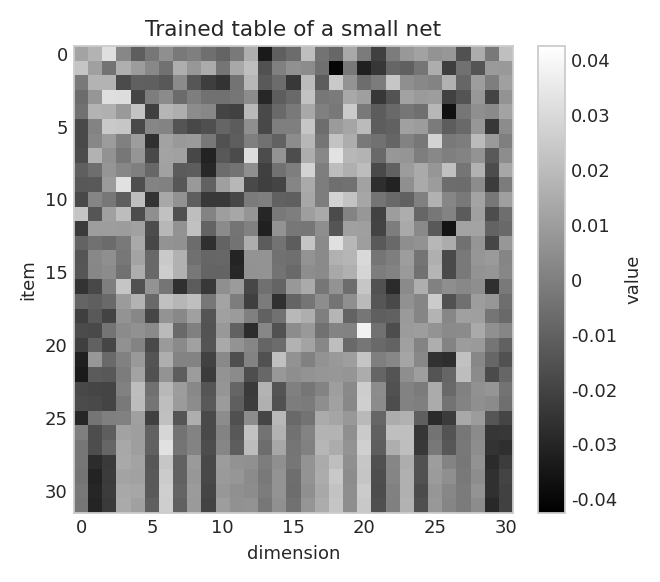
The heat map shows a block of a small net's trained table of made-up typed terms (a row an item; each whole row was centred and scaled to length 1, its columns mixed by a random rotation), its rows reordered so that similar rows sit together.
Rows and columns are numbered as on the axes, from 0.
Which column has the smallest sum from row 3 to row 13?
13
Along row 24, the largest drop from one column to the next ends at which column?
14
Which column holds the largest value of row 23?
20
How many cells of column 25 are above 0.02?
2
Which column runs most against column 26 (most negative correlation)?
9
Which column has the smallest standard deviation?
28
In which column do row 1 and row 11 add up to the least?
18
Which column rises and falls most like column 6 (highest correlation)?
17
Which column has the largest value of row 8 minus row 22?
26
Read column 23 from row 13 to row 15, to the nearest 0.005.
0.005 0.01 0.01
